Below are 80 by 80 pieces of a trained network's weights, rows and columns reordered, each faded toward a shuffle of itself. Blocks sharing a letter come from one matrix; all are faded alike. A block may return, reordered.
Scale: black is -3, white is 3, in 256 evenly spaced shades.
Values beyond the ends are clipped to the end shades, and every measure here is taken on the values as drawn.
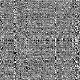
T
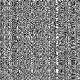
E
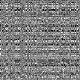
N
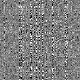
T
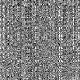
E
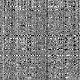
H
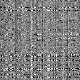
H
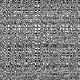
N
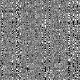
T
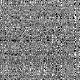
T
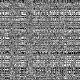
N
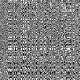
N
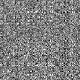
E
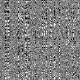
T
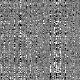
T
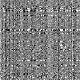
H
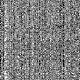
E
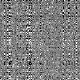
T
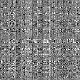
E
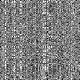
E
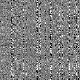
T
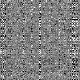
T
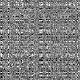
N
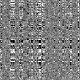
N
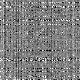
H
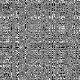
T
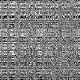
N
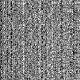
E
